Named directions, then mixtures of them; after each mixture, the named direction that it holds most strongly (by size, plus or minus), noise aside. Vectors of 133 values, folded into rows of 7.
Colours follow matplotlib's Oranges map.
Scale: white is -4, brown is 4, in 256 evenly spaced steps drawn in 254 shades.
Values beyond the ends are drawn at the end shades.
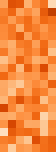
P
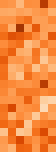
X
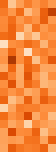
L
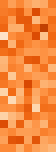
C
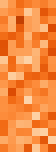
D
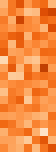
D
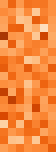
C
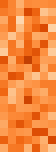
D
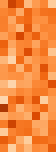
P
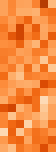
X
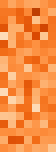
C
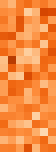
D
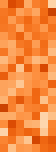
P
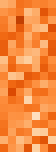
D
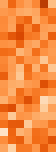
X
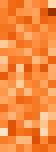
P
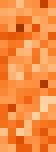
X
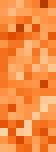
X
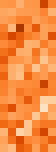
X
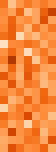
L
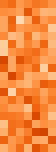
D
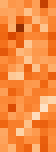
X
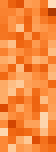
P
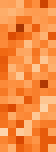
X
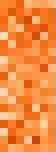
C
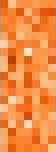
L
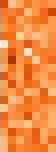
L
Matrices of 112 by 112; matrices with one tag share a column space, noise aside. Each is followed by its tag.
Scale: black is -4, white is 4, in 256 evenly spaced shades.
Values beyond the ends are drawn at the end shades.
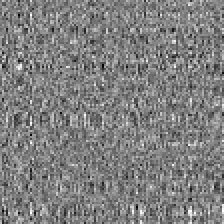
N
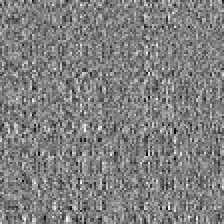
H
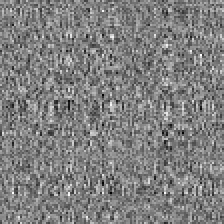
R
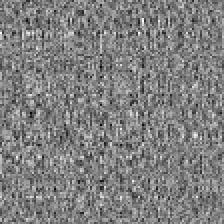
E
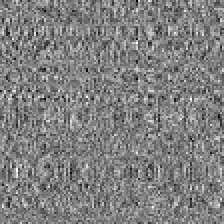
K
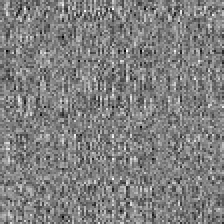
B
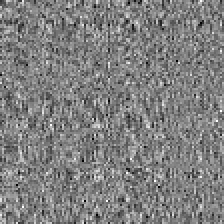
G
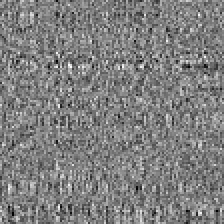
N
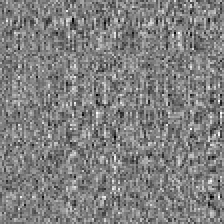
E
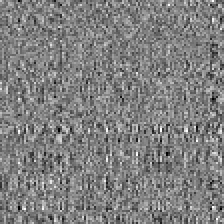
H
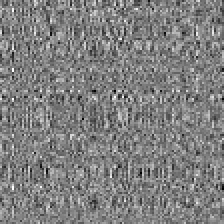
K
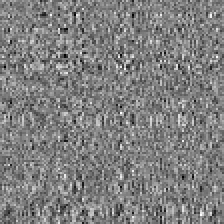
N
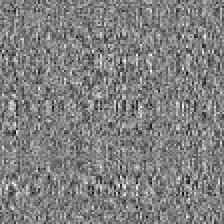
R
